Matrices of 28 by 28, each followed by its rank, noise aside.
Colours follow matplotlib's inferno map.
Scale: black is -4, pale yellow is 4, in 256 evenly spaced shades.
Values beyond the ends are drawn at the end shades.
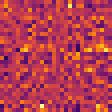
five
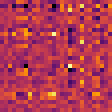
three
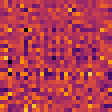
five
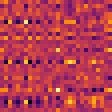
two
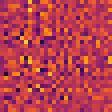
five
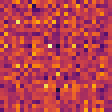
four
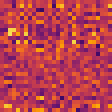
five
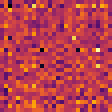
five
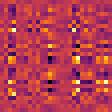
two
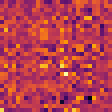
four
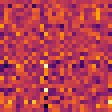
three
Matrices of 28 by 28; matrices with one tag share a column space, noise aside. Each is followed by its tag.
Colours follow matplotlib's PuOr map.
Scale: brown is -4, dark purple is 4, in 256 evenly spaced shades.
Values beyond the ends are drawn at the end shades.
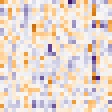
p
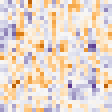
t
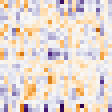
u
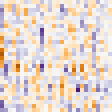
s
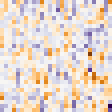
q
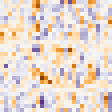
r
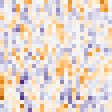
q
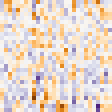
q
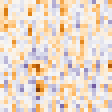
s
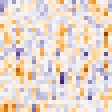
q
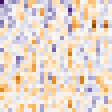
p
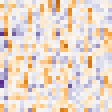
t
